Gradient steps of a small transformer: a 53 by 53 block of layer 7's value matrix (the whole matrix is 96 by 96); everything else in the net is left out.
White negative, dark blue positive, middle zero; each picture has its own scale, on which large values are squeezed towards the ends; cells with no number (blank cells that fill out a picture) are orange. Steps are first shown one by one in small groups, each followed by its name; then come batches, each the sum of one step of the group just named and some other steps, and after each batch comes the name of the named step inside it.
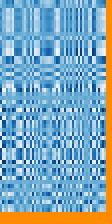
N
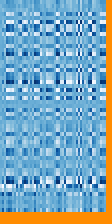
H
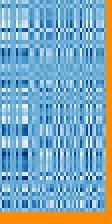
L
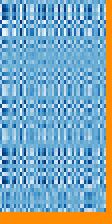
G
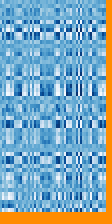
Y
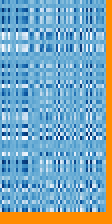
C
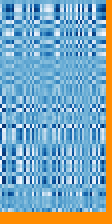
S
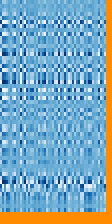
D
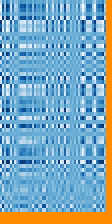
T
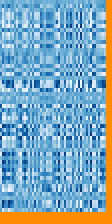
L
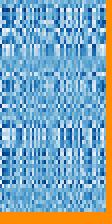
G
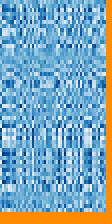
G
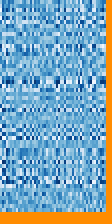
H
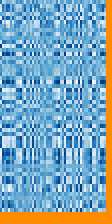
H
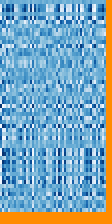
S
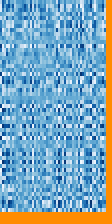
T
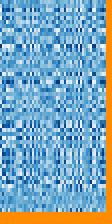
H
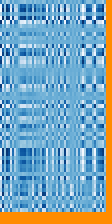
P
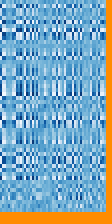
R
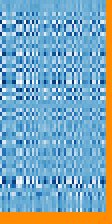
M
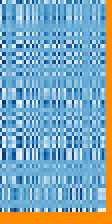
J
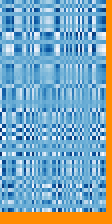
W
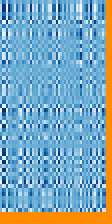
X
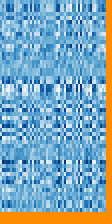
W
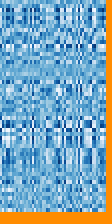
W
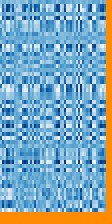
P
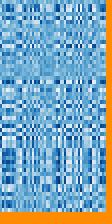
J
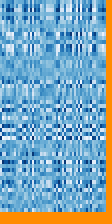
W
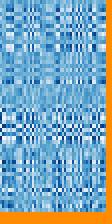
W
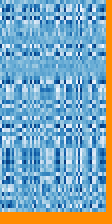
P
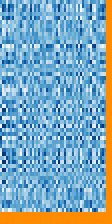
X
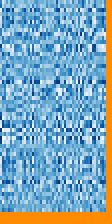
W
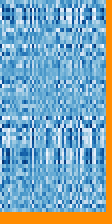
P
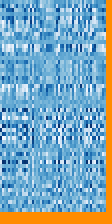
W
